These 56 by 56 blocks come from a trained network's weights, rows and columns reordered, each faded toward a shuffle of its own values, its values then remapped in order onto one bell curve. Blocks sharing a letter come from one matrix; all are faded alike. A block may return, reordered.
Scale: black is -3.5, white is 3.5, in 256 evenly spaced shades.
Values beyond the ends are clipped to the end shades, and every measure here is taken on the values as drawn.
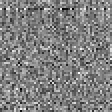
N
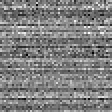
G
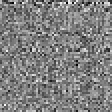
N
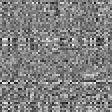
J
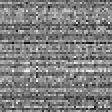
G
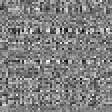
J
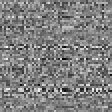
J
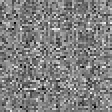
N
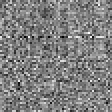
N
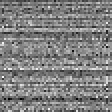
G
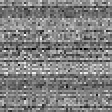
G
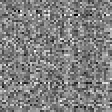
N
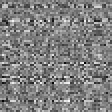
J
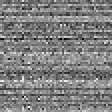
G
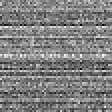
G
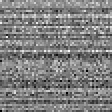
G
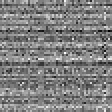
G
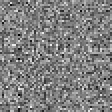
N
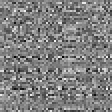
J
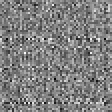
N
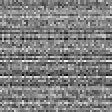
G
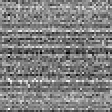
G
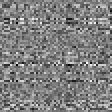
J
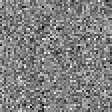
N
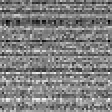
G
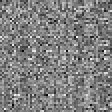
N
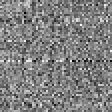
N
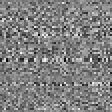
J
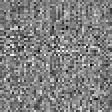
N
